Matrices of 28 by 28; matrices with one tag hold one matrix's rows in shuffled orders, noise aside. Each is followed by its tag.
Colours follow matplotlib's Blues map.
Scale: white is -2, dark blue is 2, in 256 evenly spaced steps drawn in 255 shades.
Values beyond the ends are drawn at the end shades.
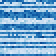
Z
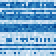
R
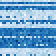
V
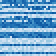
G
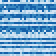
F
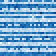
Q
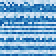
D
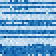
G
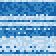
V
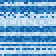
D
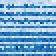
D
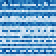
F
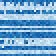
D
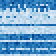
V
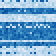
V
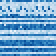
F
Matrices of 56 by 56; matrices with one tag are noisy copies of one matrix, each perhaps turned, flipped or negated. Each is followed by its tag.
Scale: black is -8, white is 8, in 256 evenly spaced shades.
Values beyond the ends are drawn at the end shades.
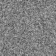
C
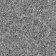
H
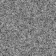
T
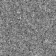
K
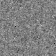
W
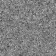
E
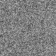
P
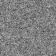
T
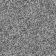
T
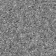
H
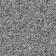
K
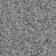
K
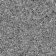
E
